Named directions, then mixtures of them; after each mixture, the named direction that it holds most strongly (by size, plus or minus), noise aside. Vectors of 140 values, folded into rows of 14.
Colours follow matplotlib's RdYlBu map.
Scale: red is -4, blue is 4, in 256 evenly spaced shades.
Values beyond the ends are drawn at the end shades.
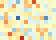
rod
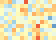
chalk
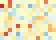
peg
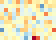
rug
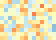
chalk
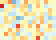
peg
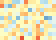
chalk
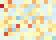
peg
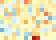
rug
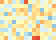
chalk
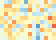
chalk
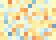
rod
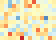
rod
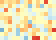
rug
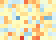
rod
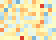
rug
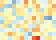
chalk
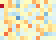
peg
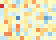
rod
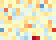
rug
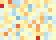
peg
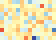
rug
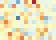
rod
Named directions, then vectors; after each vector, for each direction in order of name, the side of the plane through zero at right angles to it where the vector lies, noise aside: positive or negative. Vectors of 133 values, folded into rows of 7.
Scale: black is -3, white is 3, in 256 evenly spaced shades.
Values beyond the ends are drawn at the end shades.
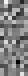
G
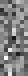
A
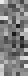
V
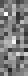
negative, positive, negative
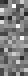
negative, negative, negative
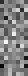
positive, positive, negative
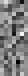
negative, positive, positive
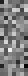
positive, positive, negative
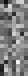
positive, negative, negative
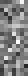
positive, negative, negative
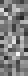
negative, positive, negative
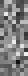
negative, positive, negative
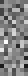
positive, positive, negative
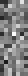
positive, negative, negative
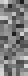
negative, positive, positive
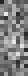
negative, positive, negative
